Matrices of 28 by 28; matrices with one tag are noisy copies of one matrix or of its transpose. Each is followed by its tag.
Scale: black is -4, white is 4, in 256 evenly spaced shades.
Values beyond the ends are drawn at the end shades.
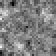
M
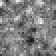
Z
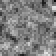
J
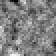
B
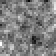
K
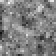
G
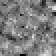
J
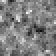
Z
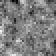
B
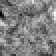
B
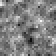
Z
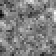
B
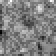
G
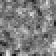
J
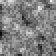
G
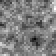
K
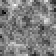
M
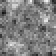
M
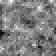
G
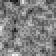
B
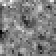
G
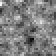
Z
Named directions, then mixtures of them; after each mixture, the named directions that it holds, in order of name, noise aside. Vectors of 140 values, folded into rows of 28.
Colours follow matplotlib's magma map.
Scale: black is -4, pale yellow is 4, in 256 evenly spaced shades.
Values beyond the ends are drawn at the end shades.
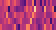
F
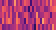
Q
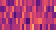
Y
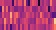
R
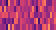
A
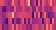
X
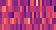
X, Y.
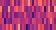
F, R.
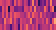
F, R.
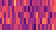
Q.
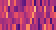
A, F.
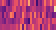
X, Y.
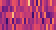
X.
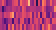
A, X, Y.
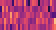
R.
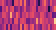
A, R, Y.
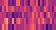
A, X, Y.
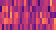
Q, R.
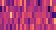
R, X, Y.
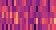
A, Q, R.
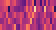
F.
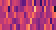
F.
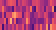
R, X, Y.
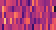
R, Y.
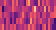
F, R, Y.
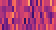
Q, X.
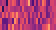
A, X.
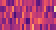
Y.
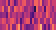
A, F, Y.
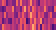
Q, Y.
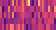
F, R, X.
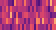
Q, R, Y.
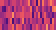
X.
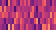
A.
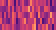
Q.
